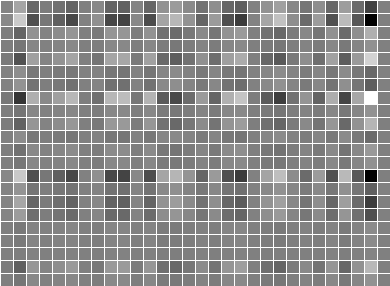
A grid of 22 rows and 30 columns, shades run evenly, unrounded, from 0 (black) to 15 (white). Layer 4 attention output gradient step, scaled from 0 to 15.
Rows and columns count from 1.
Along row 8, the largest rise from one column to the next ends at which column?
3
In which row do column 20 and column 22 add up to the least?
8
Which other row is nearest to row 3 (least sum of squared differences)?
10
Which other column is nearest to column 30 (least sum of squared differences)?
7
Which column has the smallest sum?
29
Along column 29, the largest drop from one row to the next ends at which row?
14
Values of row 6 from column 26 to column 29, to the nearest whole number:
7 8 7 6
